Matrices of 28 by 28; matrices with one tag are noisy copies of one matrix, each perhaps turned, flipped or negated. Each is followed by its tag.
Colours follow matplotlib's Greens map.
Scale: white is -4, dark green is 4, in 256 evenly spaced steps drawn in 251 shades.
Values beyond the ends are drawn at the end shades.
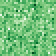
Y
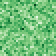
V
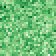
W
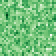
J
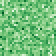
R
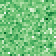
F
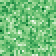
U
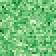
U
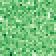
J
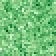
W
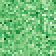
F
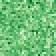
U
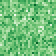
Y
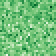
W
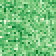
Y
